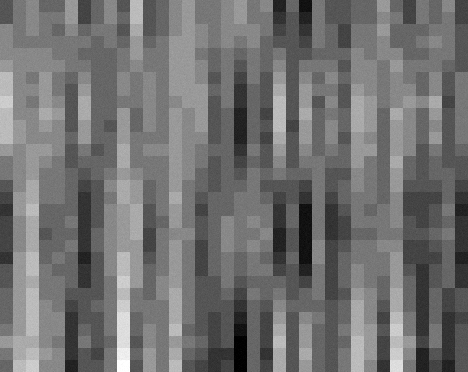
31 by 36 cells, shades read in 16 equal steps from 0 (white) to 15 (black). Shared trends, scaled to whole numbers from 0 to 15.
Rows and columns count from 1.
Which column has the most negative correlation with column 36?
9
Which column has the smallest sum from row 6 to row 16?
1
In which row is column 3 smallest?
31
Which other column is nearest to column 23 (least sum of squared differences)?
8
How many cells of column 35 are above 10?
8
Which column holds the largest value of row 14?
19
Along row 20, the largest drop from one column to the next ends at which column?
25
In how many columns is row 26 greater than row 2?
14
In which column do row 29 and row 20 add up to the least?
10
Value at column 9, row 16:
7
